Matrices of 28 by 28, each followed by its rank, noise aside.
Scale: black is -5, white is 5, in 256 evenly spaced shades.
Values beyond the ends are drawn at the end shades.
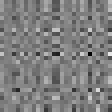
two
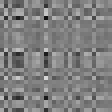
one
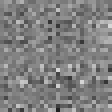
four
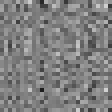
four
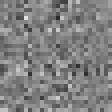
four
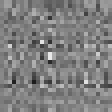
three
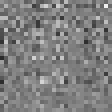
four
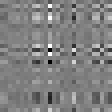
one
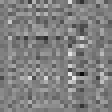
four
